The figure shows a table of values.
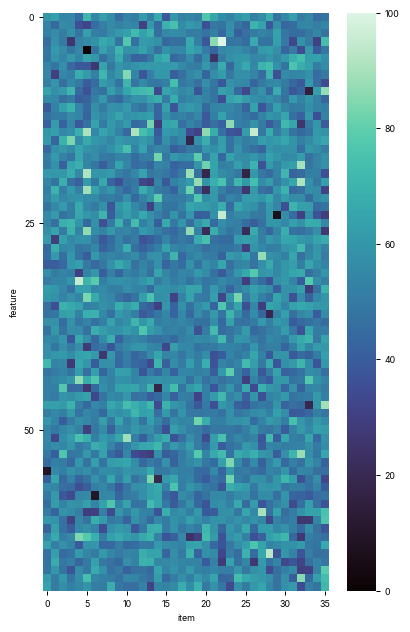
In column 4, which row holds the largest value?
32
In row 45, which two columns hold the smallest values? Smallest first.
14, 5
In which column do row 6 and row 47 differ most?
33
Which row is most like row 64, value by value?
31
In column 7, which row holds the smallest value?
41
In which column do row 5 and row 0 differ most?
21
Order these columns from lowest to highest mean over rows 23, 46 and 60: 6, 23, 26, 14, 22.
6, 14, 23, 26, 22
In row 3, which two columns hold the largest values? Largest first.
22, 21
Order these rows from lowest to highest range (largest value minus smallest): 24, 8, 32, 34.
8, 34, 32, 24
